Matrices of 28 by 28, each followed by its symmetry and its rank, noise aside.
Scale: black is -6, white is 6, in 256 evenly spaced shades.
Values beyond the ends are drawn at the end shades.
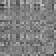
no symmetry, rank four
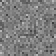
symmetric, rank six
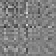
no symmetry, rank four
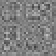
antisymmetric, rank four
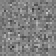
antisymmetric, rank eight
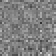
no symmetry, rank four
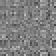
antisymmetric, rank six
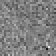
antisymmetric, rank eight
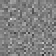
no symmetry, rank six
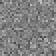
no symmetry, rank eight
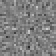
antisymmetric, rank six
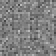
antisymmetric, rank eight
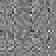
no symmetry, rank four
